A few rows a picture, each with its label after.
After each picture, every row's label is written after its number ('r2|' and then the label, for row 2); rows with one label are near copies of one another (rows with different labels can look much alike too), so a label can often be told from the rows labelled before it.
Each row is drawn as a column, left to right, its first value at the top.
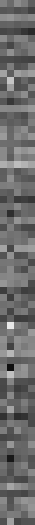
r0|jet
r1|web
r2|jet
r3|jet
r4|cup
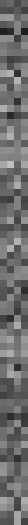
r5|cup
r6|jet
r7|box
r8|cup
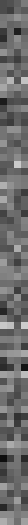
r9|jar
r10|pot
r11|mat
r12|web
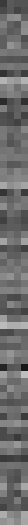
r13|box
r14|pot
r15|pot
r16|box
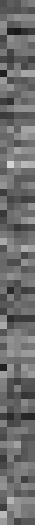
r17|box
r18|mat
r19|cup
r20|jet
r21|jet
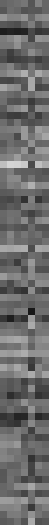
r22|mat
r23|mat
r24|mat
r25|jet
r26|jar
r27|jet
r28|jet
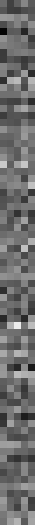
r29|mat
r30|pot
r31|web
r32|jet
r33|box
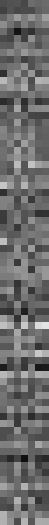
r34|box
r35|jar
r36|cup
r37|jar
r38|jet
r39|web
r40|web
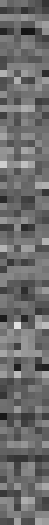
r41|jet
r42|cup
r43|web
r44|cup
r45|cup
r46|jar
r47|box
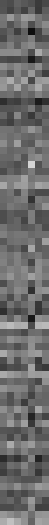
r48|jar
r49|pot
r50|jar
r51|pot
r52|mat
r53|jar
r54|box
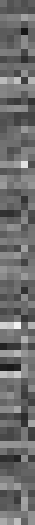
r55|web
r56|web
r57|web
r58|mat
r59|pot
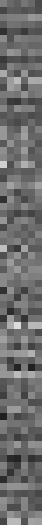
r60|jet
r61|jar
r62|web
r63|jet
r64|web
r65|pot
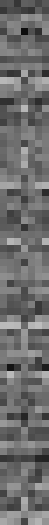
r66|pot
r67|box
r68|box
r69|cup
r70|pot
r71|jar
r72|box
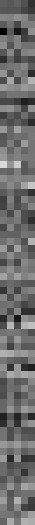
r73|mat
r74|web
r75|mat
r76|jar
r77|box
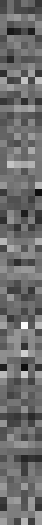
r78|box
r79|mat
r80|cup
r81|web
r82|cup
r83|box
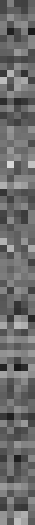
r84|box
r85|jet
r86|jar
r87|box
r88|mat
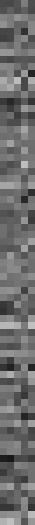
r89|jar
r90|jar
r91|pot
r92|jet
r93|box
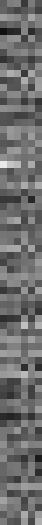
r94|mat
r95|jet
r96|jet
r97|box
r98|jet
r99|jar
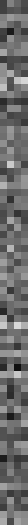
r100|jar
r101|jet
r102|web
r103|pot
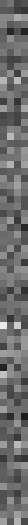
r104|web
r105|jet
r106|pot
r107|cup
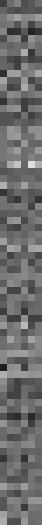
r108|box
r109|jet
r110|jet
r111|jar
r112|mat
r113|jet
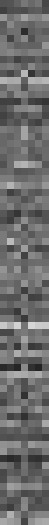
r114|pot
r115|box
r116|web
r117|jet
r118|web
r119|web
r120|pot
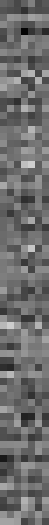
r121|jar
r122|web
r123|pot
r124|cup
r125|jet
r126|pot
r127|cup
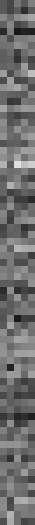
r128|cup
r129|box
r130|mat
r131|cup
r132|jet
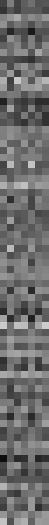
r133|jar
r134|jet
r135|pot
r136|jar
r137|mat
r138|jar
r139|pot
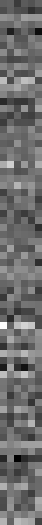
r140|web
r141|mat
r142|jar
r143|web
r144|pot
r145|cup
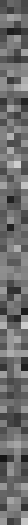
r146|jar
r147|cup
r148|mat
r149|jar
